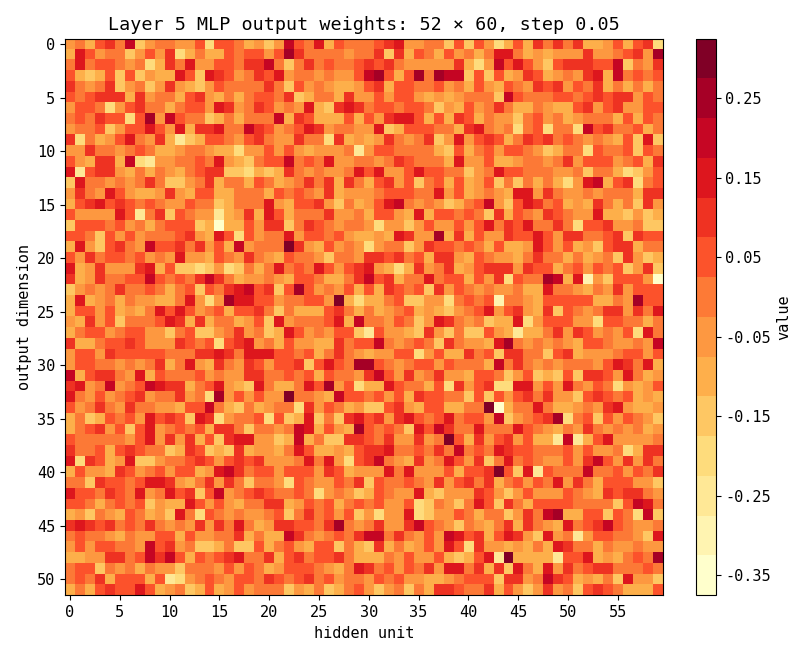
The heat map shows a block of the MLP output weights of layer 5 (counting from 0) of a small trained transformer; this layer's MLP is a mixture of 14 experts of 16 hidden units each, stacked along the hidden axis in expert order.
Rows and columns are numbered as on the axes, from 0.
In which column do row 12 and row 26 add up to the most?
29
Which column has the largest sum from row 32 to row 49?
41
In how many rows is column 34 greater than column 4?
13
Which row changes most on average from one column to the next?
35
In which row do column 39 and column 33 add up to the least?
21
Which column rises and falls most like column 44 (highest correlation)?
59
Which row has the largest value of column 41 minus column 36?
43
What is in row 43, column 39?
-0.15
